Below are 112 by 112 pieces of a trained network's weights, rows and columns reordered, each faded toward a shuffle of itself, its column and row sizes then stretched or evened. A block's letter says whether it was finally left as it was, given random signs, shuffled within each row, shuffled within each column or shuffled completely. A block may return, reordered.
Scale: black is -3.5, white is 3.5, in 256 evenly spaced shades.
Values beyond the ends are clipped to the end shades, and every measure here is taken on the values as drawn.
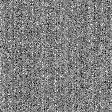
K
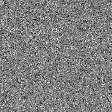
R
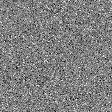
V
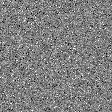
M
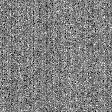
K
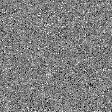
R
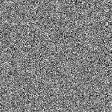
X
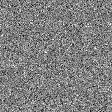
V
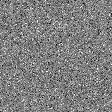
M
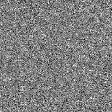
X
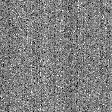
K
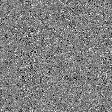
R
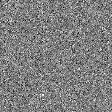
R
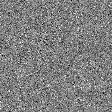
K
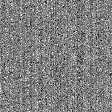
K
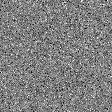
M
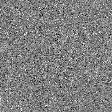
R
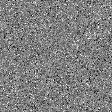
K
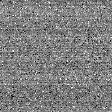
X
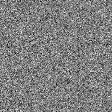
R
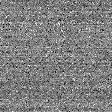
X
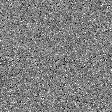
V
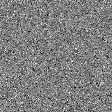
V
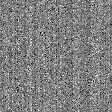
K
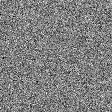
M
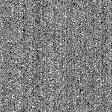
K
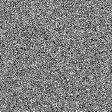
V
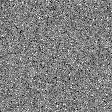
M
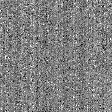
X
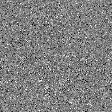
R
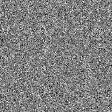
R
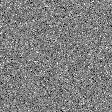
M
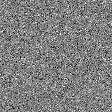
V
